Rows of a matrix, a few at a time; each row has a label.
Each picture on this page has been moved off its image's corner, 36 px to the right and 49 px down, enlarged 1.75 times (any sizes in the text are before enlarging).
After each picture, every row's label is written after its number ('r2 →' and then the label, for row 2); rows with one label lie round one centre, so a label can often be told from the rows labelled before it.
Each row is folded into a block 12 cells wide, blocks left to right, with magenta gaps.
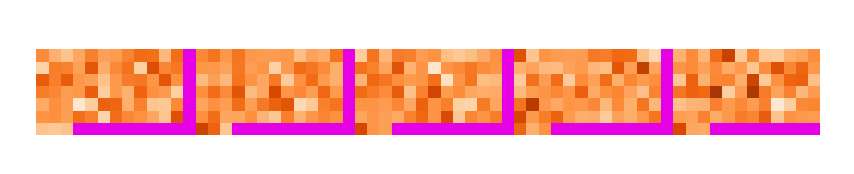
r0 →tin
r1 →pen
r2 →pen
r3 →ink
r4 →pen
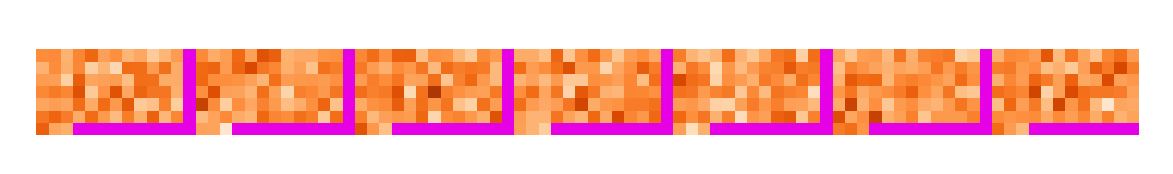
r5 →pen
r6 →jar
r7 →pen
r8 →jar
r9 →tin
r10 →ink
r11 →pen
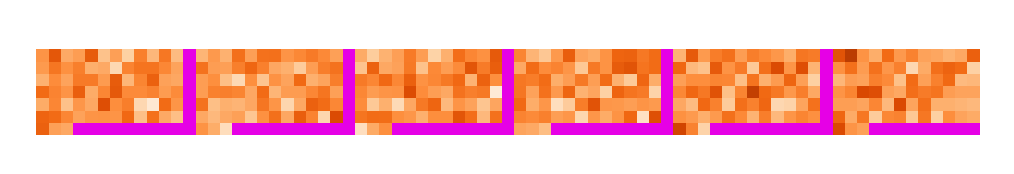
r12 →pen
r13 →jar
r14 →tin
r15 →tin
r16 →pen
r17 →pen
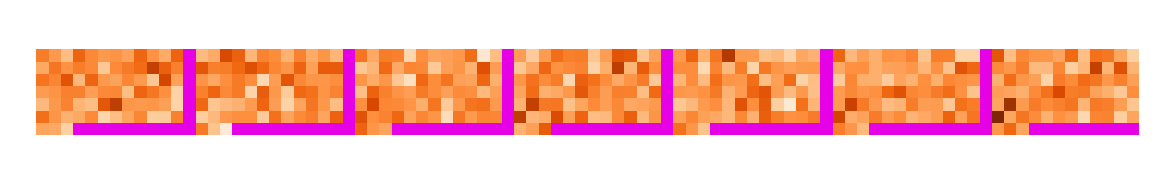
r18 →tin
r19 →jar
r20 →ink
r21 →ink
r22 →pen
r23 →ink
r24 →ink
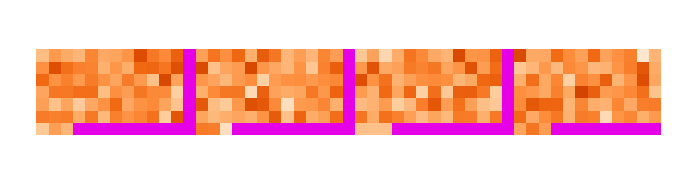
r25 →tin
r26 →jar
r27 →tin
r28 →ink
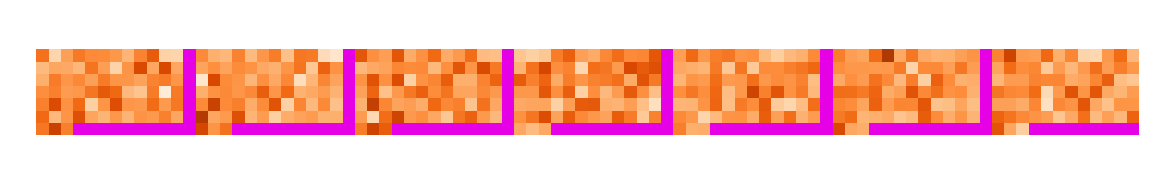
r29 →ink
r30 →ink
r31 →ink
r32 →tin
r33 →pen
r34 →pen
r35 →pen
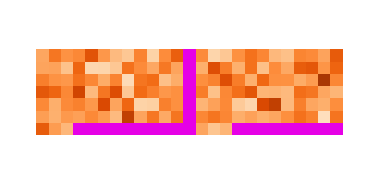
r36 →pen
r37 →tin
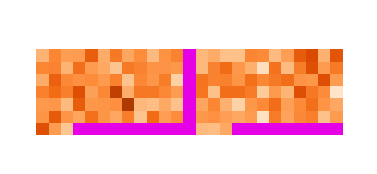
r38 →pen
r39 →tin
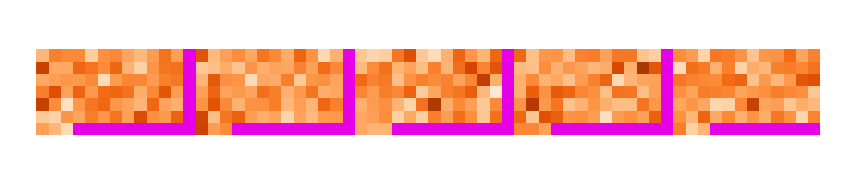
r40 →jar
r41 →ink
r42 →tin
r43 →ink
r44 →tin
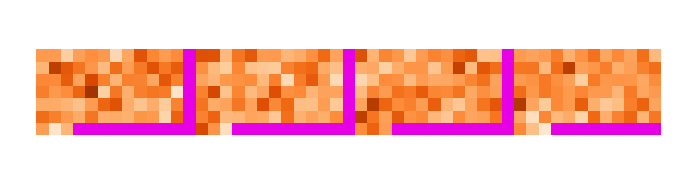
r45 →tin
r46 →pen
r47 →ink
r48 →jar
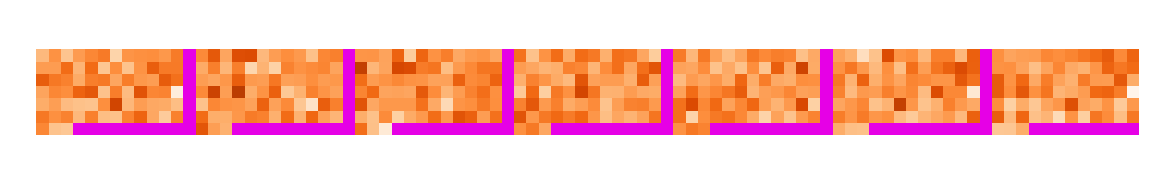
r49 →tin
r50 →pen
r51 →jar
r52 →ink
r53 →ink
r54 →tin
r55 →tin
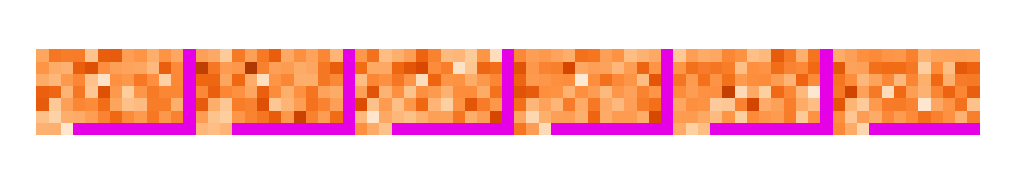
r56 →jar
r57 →jar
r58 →jar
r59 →jar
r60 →tin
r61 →jar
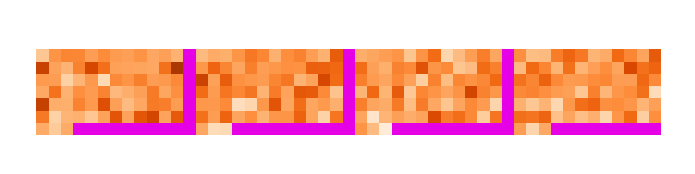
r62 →jar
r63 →tin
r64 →jar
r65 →tin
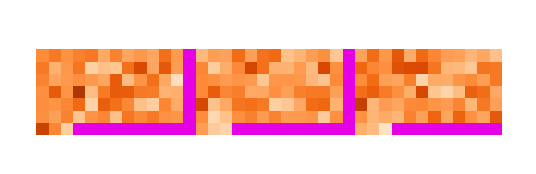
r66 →pen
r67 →jar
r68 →jar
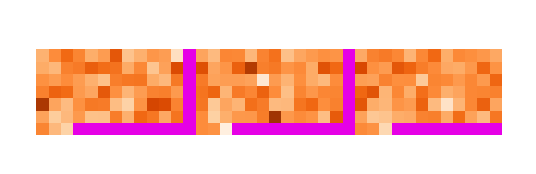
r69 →jar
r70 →jar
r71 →jar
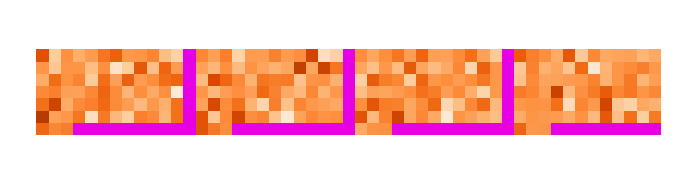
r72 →ink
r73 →ink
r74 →ink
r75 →pen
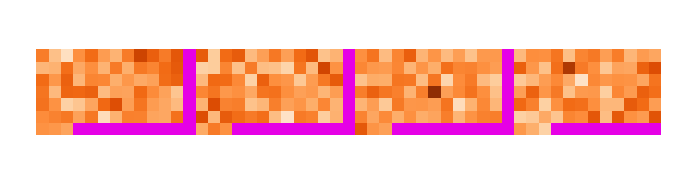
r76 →tin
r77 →ink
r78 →pen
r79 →jar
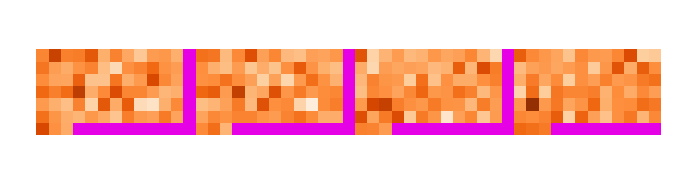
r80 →pen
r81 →pen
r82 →ink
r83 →ink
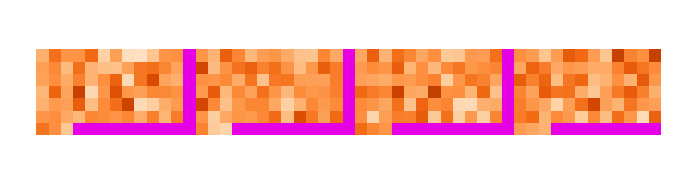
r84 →pen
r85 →jar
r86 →pen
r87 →tin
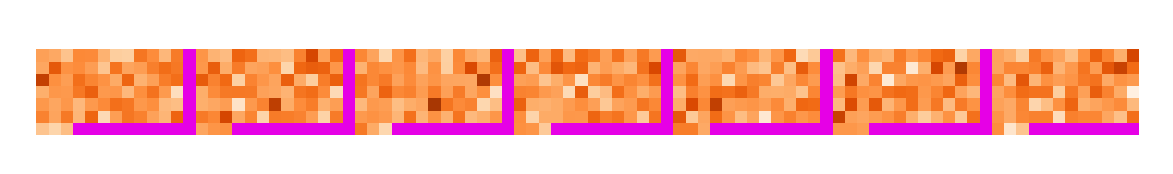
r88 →tin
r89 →tin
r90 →tin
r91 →jar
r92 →ink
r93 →ink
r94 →tin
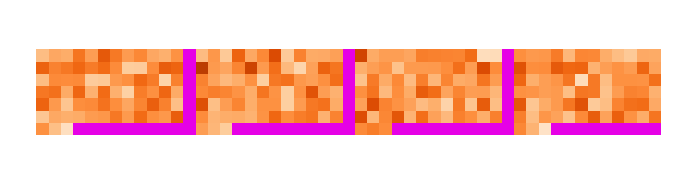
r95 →jar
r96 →jar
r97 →ink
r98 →jar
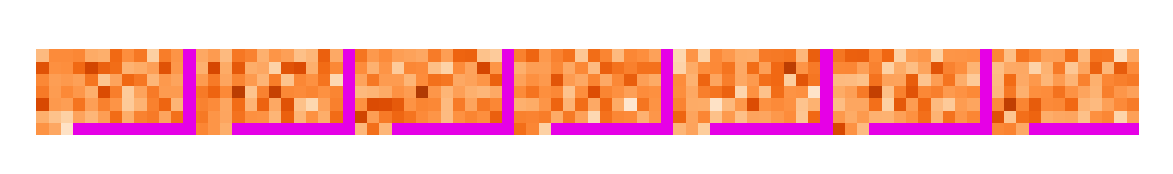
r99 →jar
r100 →pen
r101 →ink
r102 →pen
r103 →tin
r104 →pen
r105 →ink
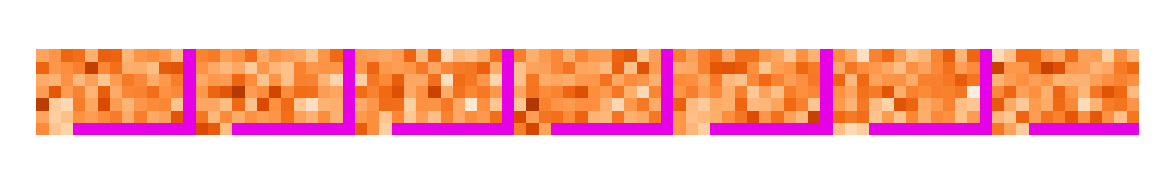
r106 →jar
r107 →pen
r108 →pen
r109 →ink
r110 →jar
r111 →tin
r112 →jar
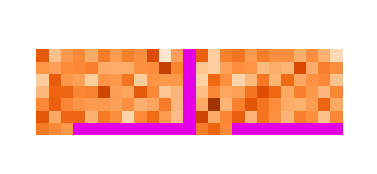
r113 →ink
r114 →ink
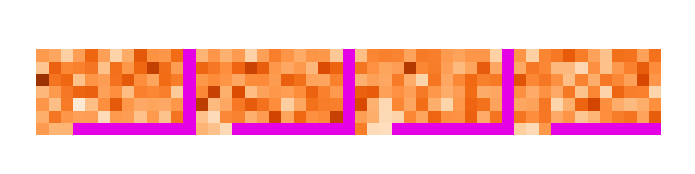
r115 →tin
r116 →jar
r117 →jar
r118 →tin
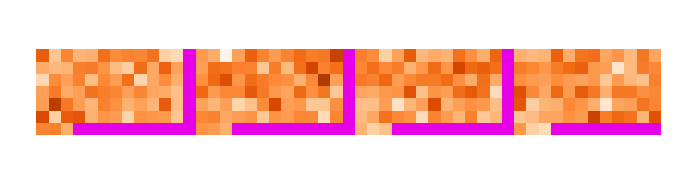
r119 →ink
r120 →tin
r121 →tin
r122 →jar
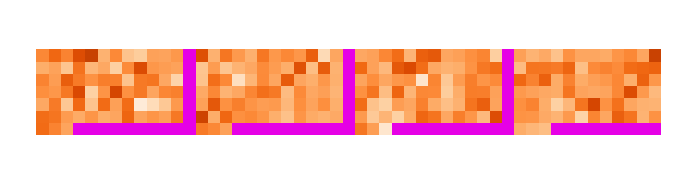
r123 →pen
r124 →ink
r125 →jar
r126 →tin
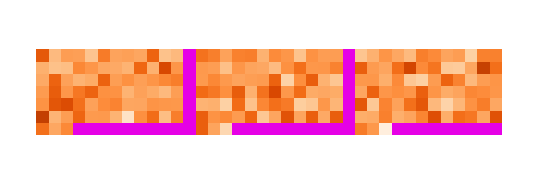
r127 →ink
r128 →pen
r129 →jar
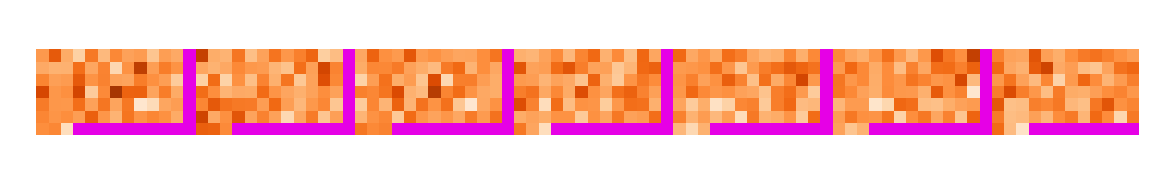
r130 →pen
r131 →ink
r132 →pen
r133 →jar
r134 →tin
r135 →tin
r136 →jar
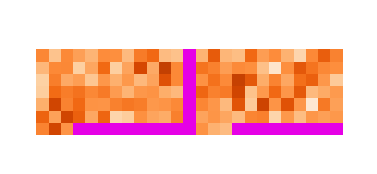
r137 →ink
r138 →pen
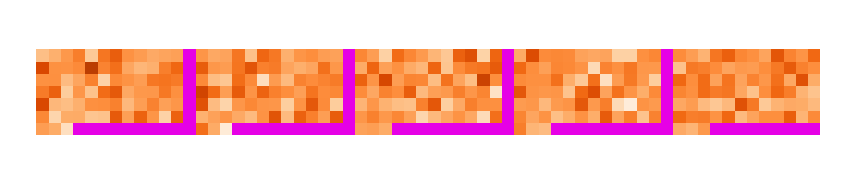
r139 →jar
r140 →jar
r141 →tin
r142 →pen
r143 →tin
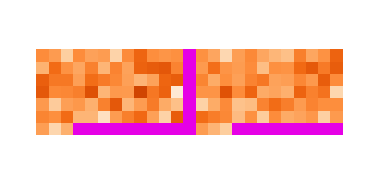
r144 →tin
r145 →tin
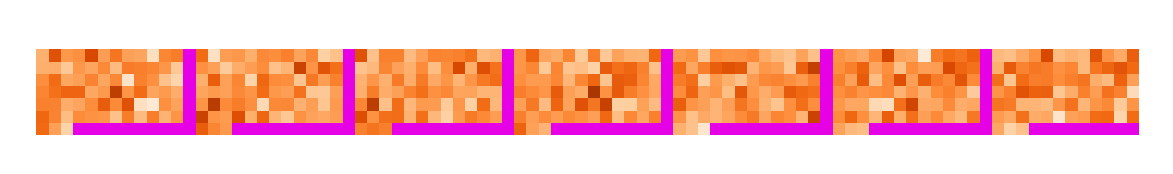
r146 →pen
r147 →ink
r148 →ink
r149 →pen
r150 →jar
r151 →tin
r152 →tin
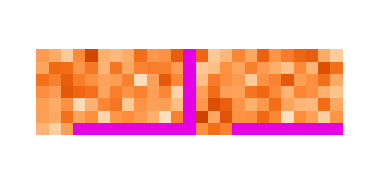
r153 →tin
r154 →ink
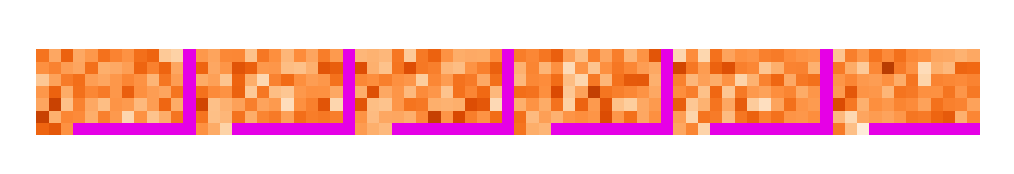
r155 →ink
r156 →jar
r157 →jar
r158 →pen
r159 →jar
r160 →jar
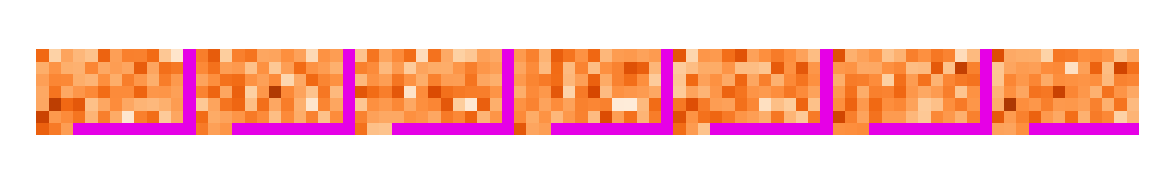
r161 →ink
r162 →pen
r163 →pen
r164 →pen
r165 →ink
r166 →ink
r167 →ink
